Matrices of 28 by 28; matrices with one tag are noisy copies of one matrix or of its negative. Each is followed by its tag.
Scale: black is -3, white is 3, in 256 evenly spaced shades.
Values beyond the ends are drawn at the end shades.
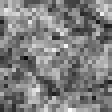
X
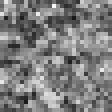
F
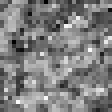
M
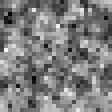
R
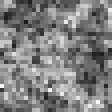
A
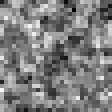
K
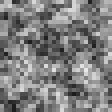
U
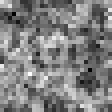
A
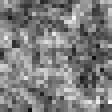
A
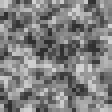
U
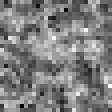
U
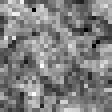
X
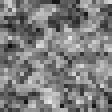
F
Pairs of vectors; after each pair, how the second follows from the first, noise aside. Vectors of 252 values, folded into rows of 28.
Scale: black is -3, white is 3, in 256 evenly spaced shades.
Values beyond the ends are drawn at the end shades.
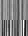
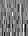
partly zeroed.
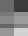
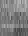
negated, shrunk.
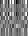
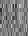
wrapped around, negated, shrunk.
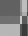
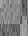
negated, shrunk.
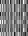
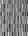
reversed, negated, shrunk.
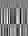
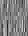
wrapped around, shrunk.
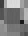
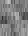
wrapped around, negated, shrunk.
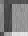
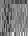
partly zeroed.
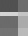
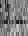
reversed, negated, partly zeroed.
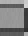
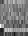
reversed, negated, partly zeroed.
